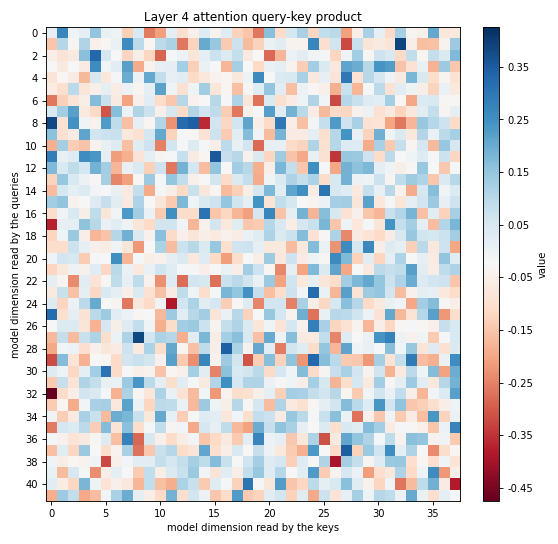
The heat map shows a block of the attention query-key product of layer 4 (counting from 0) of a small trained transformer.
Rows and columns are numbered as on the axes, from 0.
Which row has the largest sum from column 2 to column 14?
27
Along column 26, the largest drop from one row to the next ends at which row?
11
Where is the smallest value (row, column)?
32, 0
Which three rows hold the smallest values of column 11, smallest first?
24, 12, 8
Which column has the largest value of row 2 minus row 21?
4
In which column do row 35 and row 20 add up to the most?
37
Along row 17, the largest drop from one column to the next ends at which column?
26
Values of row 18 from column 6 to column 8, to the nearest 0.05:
0.1 0.2 0.05
